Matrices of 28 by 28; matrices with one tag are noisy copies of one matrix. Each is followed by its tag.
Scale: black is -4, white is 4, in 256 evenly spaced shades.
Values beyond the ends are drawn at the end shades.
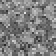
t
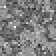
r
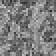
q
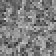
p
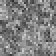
r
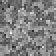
p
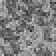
r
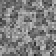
p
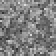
t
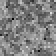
r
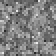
q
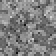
t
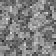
q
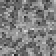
p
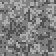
t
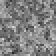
r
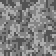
q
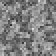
q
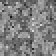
q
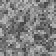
t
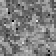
r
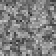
q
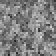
q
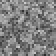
t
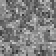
r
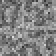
p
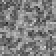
p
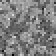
t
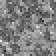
r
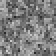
r
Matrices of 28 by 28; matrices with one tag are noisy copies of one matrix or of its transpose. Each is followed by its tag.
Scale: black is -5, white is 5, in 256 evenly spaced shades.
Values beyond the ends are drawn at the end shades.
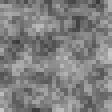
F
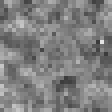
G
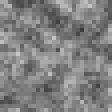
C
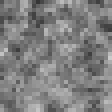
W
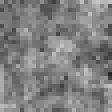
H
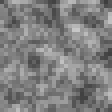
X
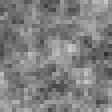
H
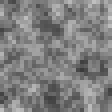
G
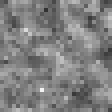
X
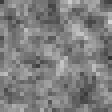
X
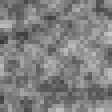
W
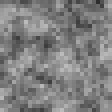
F
